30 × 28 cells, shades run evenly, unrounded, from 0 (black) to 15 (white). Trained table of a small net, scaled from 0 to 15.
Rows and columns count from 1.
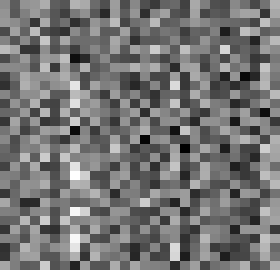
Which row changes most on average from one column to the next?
14
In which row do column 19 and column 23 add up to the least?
17
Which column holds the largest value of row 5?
5
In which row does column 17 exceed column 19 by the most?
20
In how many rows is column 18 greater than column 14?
18
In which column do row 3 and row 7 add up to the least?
8
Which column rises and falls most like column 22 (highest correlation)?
13
